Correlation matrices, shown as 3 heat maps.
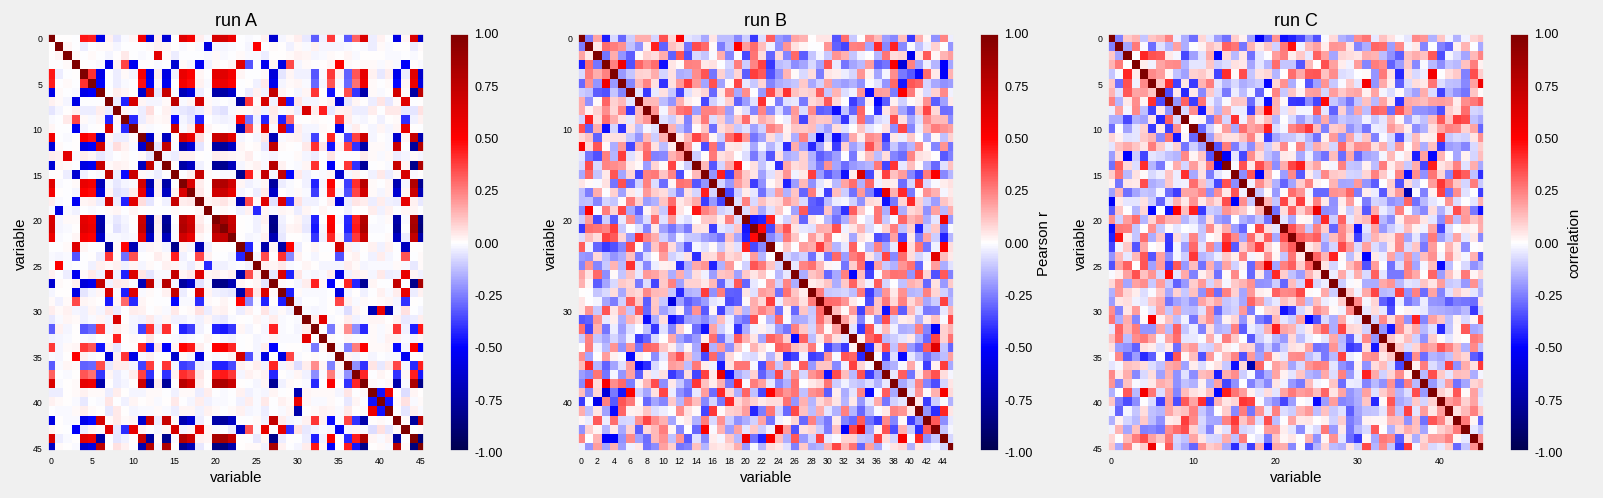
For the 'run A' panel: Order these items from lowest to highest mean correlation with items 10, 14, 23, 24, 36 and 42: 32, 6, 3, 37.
37, 3, 32, 6
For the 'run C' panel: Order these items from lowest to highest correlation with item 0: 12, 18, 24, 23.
18, 23, 24, 12
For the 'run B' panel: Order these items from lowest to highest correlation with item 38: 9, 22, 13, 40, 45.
13, 40, 45, 22, 9
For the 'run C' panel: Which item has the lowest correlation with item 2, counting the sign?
13
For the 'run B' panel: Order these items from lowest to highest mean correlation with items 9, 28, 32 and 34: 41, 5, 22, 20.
5, 41, 20, 22
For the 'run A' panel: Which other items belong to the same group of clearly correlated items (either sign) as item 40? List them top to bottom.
30, 39, 41
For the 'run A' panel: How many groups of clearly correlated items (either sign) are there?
6
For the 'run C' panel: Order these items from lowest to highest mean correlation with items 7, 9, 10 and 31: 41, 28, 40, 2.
2, 28, 41, 40
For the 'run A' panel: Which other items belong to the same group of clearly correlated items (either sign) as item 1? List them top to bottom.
19, 25
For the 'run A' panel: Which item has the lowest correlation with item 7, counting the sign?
23
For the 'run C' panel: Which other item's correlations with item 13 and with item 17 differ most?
36
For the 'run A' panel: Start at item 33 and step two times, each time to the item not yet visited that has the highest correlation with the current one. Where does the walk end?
8
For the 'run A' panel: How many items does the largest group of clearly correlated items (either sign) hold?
21
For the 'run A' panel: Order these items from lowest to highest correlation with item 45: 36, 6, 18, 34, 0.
0, 34, 18, 36, 6
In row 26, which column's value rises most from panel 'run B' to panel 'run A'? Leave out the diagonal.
43
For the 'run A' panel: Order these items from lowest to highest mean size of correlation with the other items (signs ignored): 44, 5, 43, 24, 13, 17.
13, 24, 43, 5, 17, 44
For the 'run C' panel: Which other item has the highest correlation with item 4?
39
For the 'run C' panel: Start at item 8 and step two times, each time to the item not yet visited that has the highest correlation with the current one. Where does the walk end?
25
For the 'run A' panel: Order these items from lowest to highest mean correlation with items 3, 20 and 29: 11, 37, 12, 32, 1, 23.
12, 32, 1, 37, 11, 23
